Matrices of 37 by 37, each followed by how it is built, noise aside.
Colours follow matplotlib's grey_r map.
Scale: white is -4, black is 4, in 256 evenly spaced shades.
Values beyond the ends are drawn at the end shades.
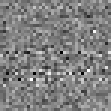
uneven rows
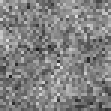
smooth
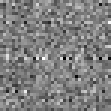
uneven rows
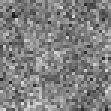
smooth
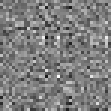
low rank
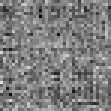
blocks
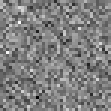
Toeplitz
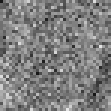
smooth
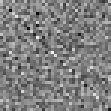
diagonal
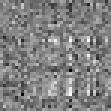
low rank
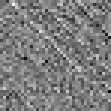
Toeplitz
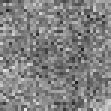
smooth
